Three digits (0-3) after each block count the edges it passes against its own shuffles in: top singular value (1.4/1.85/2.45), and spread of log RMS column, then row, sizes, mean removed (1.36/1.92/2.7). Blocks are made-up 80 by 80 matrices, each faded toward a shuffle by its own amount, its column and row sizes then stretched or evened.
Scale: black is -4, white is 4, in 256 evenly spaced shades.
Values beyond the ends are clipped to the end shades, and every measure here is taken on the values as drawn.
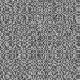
3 1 0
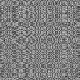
3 1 1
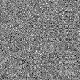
2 0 0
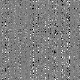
0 3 1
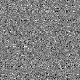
1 0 2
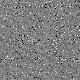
0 1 2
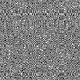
3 0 1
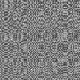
3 2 1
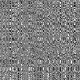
3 3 1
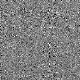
0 2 2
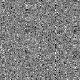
2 2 0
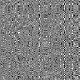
3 3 0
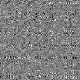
2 2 2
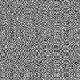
3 1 1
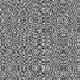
3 2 0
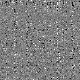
1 2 1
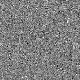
1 0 0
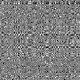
3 1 2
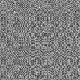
3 1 1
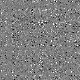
0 2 2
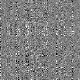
2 3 2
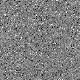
1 1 0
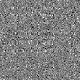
2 1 1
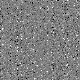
0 2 0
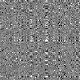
3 2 2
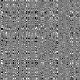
3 3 2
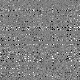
0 2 3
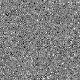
2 0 1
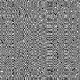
3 2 0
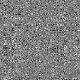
2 2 2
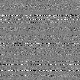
2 0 3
